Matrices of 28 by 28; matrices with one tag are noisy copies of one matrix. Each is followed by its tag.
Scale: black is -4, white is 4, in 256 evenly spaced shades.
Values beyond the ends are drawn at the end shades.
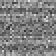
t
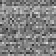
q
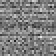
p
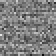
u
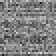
u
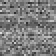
p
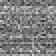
q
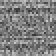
t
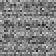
u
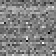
q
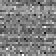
q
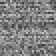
p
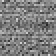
p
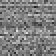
p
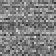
p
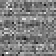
u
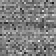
p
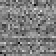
q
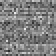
u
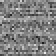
u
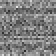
t
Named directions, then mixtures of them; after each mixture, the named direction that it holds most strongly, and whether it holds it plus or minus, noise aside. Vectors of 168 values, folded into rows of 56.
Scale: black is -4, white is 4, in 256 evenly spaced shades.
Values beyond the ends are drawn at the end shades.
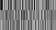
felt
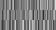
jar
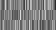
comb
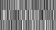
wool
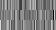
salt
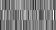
salt, minus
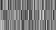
felt, plus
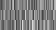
jar, plus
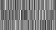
comb, plus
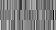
salt, plus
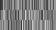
wool, plus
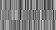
comb, minus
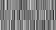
salt, plus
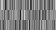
comb, minus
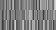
jar, plus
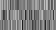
wool, minus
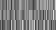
jar, plus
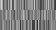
felt, minus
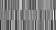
salt, minus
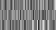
comb, minus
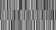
salt, plus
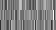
salt, minus
